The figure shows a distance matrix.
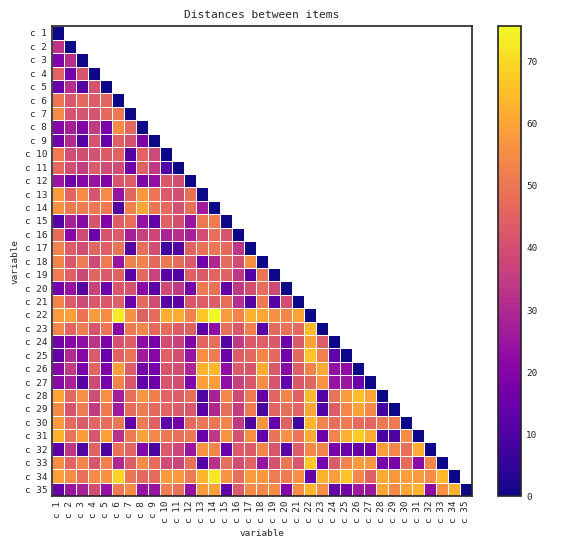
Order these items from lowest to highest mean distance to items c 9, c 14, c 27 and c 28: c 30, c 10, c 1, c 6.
c 6, c 1, c 10, c 30
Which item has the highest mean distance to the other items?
c 22
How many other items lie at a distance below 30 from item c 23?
8
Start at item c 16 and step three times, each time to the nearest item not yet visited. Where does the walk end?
c 12
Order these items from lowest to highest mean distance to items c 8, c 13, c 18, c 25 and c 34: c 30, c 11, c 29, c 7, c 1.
c 29, c 1, c 11, c 7, c 30
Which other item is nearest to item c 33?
c 13
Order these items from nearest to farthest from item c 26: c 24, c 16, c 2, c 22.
c 24, c 2, c 16, c 22
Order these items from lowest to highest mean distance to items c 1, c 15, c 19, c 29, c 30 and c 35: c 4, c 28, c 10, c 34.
c 10, c 4, c 28, c 34
